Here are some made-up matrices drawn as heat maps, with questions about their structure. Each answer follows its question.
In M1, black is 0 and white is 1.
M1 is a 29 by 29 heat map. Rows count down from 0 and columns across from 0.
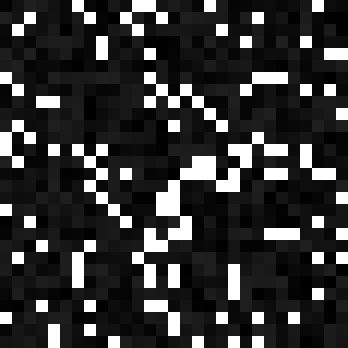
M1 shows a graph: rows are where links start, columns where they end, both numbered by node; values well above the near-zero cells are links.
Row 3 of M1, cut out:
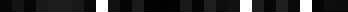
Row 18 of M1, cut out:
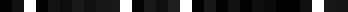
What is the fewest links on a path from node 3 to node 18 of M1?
4
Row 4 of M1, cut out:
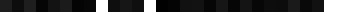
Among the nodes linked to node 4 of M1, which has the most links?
node 12
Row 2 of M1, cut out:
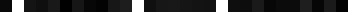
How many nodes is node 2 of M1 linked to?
3
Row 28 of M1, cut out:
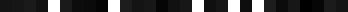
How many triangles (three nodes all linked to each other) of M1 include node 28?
0
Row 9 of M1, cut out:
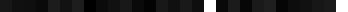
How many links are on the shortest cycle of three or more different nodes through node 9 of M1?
5
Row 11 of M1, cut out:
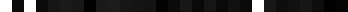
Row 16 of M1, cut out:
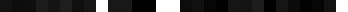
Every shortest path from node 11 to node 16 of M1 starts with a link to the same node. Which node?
node 21
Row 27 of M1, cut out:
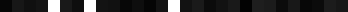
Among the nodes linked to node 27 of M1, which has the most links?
node 14
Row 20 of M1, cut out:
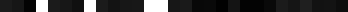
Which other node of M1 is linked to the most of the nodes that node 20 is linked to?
node 25
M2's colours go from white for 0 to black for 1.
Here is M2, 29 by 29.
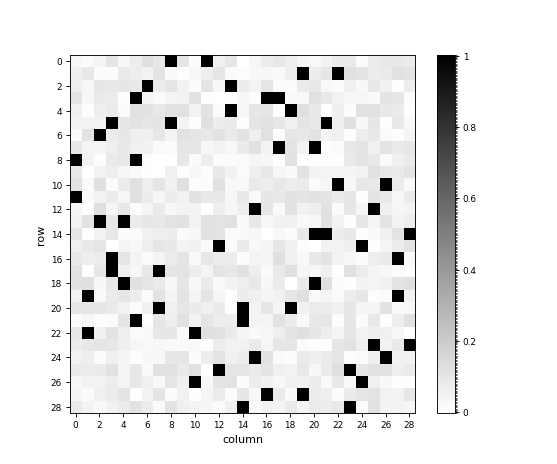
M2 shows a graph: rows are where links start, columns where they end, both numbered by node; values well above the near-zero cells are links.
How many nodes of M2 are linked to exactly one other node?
2
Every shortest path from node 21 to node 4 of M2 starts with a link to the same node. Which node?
node 14
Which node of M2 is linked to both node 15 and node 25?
node 12
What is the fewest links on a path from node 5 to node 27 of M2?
3
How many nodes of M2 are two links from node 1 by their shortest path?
2
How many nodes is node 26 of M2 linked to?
2
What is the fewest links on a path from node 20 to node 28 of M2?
2
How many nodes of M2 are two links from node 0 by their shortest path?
1
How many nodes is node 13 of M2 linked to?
2
